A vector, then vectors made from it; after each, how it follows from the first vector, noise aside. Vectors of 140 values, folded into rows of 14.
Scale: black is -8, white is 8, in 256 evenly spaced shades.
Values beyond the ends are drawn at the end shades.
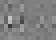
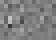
copied.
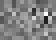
reversed, negated, scaled up.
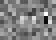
reversed, negated, scaled up.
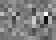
reversed, negated, scaled up.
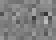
reversed.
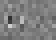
negated.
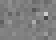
reversed, negated, partly zeroed.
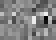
reversed, negated, scaled up.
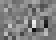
wrapped around, scaled up.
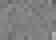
wrapped around, shrunk.
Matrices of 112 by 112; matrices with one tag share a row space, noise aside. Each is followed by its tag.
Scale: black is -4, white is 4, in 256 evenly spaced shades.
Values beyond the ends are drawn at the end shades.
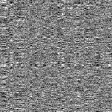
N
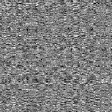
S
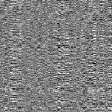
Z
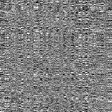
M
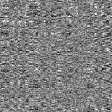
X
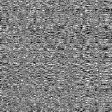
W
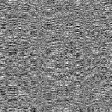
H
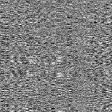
X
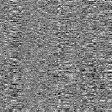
Z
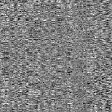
X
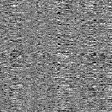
Z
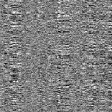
Z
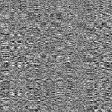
X
